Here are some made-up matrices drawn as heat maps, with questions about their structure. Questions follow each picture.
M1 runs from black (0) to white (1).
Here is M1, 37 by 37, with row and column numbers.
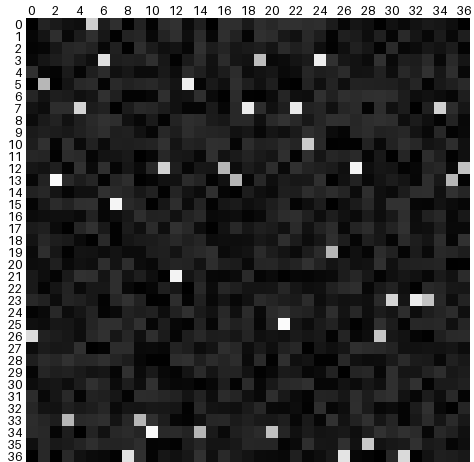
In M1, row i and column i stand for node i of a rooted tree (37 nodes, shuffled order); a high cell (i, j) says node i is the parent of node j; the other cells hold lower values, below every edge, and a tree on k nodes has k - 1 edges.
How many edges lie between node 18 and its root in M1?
2
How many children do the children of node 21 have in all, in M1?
4
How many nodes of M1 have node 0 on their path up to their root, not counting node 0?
7
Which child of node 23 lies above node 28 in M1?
33
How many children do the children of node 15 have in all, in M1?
4
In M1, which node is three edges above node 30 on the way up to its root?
34
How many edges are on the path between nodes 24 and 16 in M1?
6
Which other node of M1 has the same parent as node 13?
1
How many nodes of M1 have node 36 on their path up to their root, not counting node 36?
12
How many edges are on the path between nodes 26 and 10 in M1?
9
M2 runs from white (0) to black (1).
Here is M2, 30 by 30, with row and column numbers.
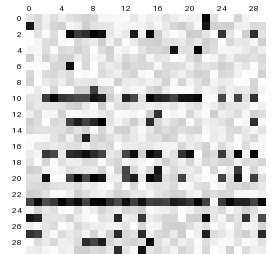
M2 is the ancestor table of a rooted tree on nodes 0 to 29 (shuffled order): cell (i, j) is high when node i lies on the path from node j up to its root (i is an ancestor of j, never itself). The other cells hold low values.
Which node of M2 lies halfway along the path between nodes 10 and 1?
25
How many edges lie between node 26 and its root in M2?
5
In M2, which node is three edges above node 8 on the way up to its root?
13
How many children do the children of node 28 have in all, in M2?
2
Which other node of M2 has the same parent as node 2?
19
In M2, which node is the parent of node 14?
29
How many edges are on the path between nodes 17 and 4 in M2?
2
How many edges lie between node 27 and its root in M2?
2
